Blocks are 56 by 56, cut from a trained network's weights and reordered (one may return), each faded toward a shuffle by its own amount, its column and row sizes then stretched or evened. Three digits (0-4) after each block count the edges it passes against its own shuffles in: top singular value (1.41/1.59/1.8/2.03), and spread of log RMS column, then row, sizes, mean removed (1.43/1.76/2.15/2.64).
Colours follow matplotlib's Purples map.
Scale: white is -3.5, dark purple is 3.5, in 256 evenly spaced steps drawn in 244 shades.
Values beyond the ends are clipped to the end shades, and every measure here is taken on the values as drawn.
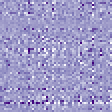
3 3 4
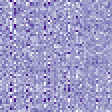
4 4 1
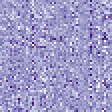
0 4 1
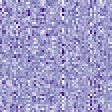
4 4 1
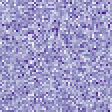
3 0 0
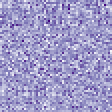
3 1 2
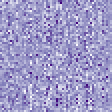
2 4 1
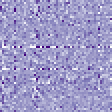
3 3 2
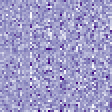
1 4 1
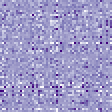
2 4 4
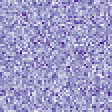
2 0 2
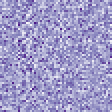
2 2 0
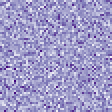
2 1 0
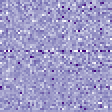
1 1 3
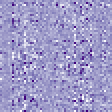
0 4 2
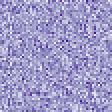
2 1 0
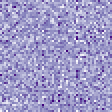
1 2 1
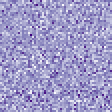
0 0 2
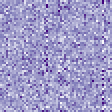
0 3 0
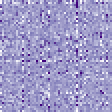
2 4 2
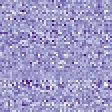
2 0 4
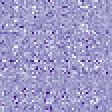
0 3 3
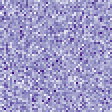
2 0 0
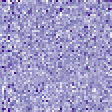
0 3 3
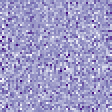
1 3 2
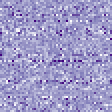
0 0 4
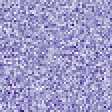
0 0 0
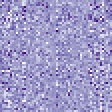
1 4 1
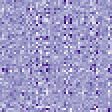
3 4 3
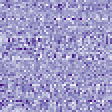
2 0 4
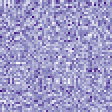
4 1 2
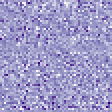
0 1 4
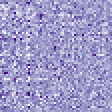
2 3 2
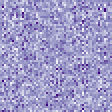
1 3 0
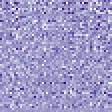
0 2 4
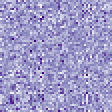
3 3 1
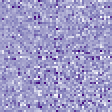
0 3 4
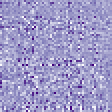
1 3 4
